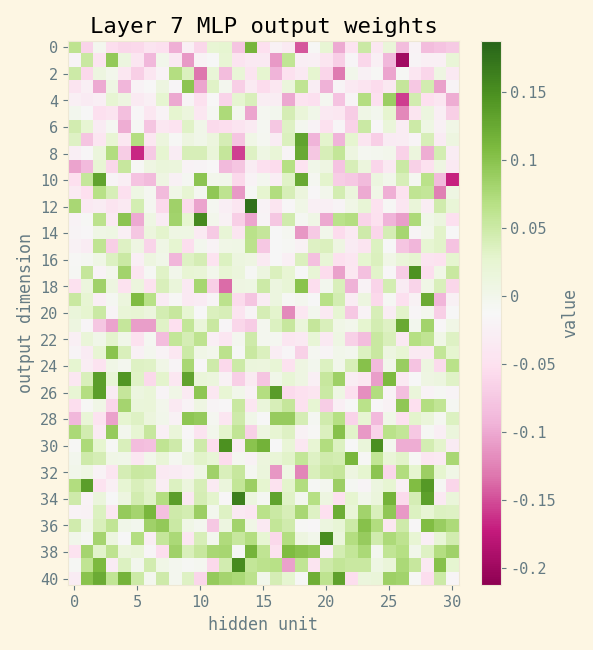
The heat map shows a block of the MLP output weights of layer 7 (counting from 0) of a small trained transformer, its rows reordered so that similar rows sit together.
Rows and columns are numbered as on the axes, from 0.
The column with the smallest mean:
26
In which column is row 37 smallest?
16
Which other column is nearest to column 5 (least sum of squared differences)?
6
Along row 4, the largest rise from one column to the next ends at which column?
27
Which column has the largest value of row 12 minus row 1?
14
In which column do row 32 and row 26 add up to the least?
18
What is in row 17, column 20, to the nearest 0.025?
-0.05
